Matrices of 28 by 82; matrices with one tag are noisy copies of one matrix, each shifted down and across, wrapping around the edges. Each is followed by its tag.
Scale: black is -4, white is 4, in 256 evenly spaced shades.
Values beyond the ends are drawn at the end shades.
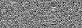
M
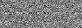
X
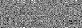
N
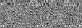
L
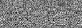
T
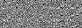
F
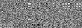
N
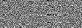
F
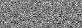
X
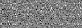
F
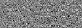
F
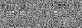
N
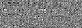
N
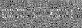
L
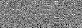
M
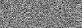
M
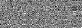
M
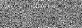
L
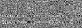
L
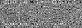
L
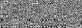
T
